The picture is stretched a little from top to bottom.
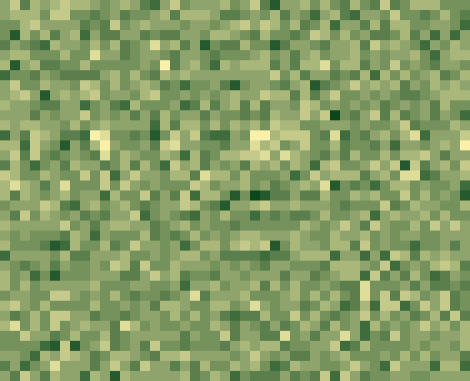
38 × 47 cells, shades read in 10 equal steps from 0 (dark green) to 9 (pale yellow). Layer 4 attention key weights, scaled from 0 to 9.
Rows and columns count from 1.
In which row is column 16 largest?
5
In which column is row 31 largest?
26
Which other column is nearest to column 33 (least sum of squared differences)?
3
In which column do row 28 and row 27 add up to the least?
6
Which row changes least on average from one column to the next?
24
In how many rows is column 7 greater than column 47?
16
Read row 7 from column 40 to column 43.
7 4 5 4
